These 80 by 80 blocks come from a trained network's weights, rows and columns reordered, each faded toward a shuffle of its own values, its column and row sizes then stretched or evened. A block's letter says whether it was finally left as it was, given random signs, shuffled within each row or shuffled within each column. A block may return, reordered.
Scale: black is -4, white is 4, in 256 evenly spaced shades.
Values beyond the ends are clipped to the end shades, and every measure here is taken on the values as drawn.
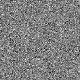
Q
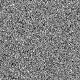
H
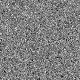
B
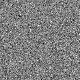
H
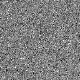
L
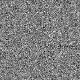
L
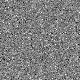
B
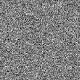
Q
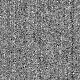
H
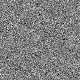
B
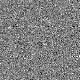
L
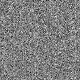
H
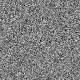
B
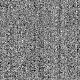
Q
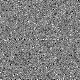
B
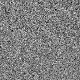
B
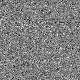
B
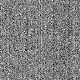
Q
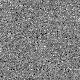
B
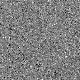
H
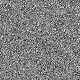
B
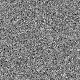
B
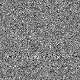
Q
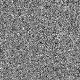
L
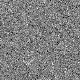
H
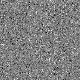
H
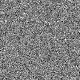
B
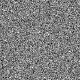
L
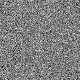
L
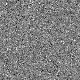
H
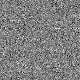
L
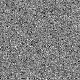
B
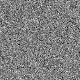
B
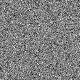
H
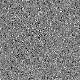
L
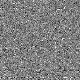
Q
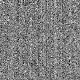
Q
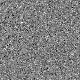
B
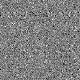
Q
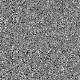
L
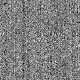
Q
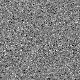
B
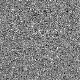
L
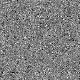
L
